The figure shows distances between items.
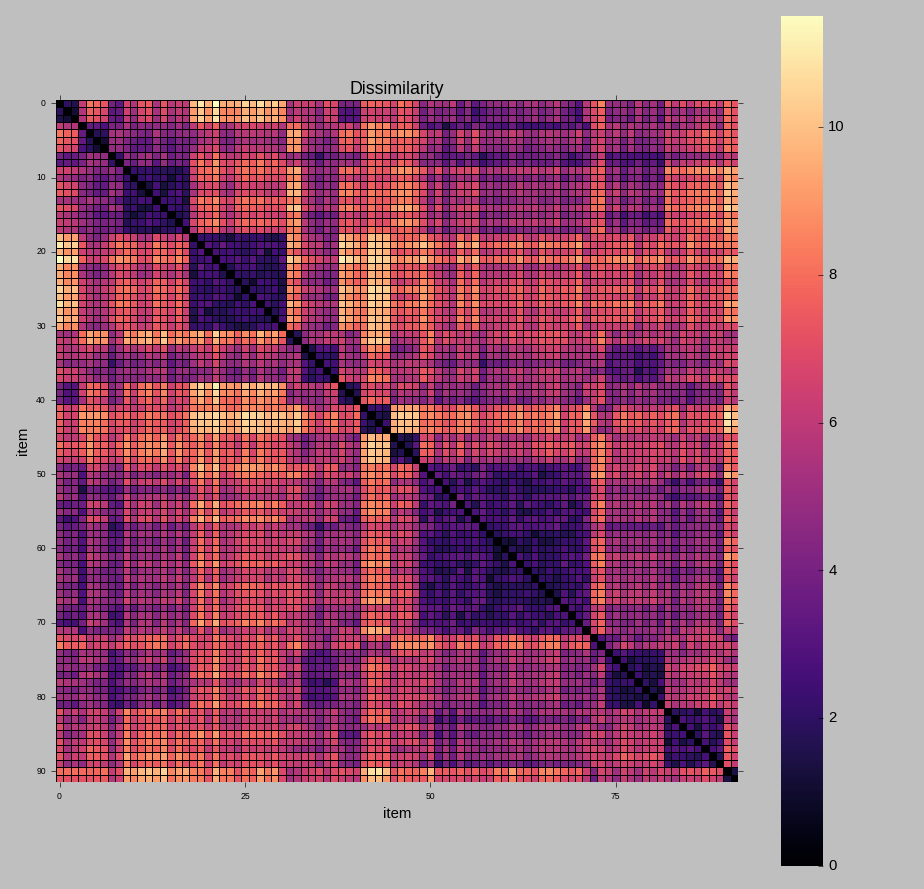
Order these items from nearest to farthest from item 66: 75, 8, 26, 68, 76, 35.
68, 8, 35, 76, 75, 26
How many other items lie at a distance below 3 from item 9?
8
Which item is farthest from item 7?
21
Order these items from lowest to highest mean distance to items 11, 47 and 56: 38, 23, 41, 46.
46, 38, 23, 41
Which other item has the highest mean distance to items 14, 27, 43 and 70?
90
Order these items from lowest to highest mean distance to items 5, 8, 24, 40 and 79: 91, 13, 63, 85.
63, 13, 85, 91
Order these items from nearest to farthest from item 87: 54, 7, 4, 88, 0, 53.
88, 53, 7, 54, 0, 4
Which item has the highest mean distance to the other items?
42
